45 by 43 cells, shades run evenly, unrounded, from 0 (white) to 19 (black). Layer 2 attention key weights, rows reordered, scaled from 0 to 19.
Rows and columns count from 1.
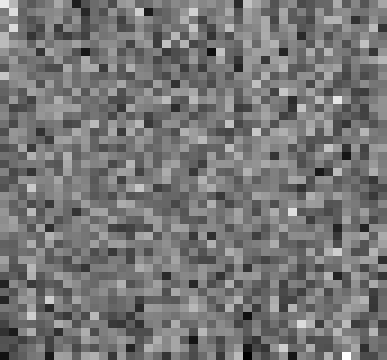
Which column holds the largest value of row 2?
17
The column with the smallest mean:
26
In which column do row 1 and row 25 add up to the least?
1
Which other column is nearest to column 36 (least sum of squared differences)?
3
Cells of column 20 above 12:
7
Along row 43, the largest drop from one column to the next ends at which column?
23
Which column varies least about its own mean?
12
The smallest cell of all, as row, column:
45, 39
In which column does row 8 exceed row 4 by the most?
30
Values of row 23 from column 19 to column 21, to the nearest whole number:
7 11 10
